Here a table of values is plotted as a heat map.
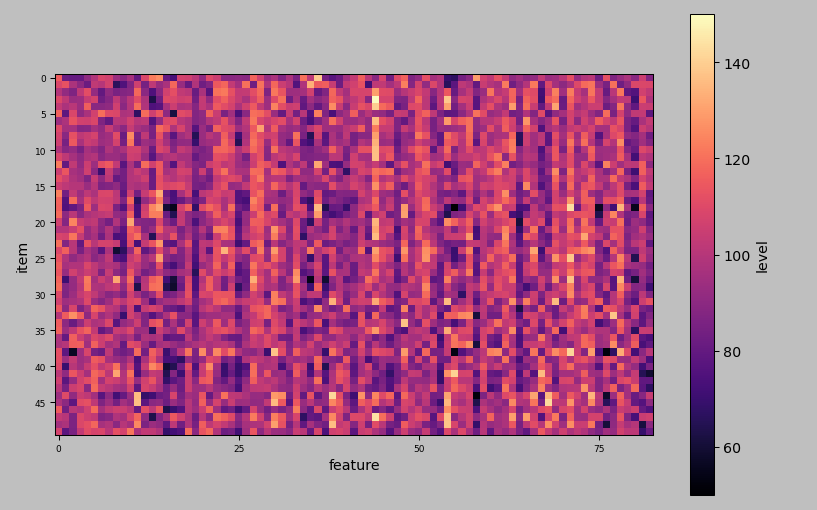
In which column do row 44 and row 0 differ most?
58
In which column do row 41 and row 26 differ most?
55
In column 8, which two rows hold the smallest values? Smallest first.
24, 1
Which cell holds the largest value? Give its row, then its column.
3, 44
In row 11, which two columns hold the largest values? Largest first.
44, 61
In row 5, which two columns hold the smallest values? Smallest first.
16, 11
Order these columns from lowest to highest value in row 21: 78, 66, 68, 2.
68, 2, 78, 66
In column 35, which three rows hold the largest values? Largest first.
1, 24, 44
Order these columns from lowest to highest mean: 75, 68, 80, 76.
80, 75, 76, 68
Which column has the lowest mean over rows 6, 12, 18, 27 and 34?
19
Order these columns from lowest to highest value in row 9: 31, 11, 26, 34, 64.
64, 34, 11, 31, 26
